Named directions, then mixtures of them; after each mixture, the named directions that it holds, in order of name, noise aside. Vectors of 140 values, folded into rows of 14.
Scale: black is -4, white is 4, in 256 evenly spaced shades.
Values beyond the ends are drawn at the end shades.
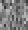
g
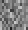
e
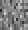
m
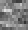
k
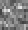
e, k, m.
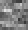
k.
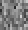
g, m.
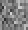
e, g, m.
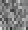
e.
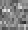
e, k, m.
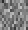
e, g, m.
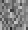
e.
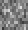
e, k, m.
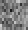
e, k.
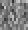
e, g.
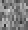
g, k.
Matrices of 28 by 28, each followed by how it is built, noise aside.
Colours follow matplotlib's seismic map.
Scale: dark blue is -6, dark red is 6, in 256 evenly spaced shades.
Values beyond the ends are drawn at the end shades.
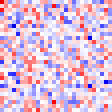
repeating rows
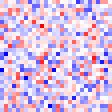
repeating columns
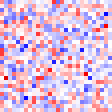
repeating rows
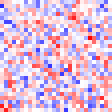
Toeplitz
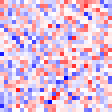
Toeplitz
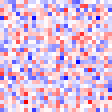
repeating columns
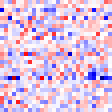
uneven rows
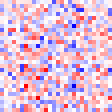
repeating rows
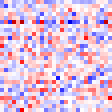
uneven rows
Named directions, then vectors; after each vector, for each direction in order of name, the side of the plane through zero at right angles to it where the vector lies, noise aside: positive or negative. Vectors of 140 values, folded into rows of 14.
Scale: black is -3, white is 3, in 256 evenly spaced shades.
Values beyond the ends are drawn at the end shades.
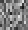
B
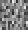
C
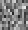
negative, positive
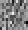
negative, negative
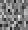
positive, negative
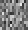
positive, positive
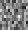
positive, negative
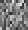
positive, positive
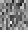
negative, negative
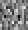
negative, positive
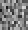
negative, positive
